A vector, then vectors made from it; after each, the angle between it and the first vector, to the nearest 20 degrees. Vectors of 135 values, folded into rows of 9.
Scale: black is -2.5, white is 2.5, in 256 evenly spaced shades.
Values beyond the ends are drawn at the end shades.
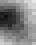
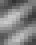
120 degrees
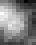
160 degrees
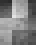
120 degrees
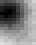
40 degrees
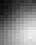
80 degrees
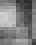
140 degrees
